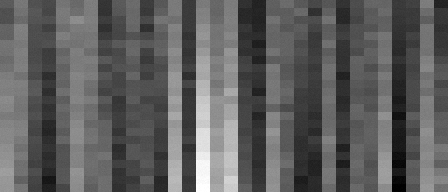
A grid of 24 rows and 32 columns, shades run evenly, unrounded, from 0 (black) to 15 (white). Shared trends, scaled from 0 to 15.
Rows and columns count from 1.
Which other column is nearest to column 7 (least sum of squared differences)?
2
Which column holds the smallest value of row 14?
29
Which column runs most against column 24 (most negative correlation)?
22
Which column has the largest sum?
15
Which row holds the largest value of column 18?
24
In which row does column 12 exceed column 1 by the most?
3
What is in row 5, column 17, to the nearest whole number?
8
